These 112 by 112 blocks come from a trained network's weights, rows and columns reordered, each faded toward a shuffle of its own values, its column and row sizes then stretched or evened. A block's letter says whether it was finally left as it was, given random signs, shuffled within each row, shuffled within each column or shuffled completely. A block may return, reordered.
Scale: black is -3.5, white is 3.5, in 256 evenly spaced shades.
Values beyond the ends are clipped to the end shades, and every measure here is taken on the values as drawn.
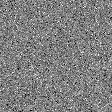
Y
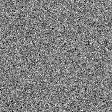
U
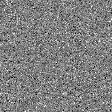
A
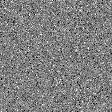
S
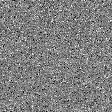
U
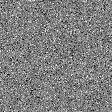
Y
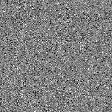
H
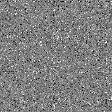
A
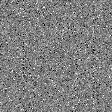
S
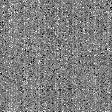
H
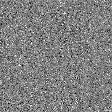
A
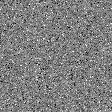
Y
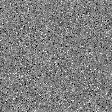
S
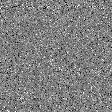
U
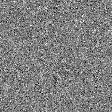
A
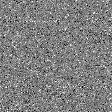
U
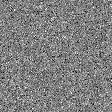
Y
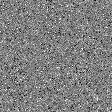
Y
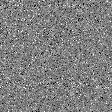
U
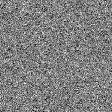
H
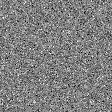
Y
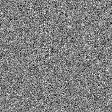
S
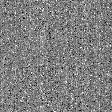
S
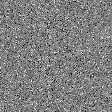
S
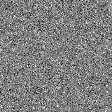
S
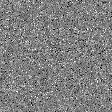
U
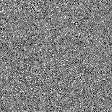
A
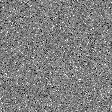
Y
